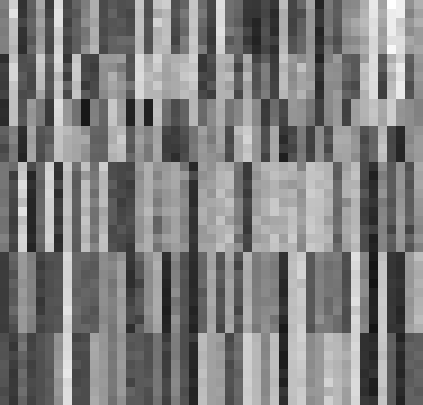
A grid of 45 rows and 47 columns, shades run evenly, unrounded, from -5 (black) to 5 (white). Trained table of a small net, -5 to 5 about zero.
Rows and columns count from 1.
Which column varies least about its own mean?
15
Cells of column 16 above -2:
43
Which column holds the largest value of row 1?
44
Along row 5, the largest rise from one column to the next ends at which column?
25
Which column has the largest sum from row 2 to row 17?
7
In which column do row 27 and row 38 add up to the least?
42
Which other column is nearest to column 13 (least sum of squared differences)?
14
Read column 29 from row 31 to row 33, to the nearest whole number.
0 0 0
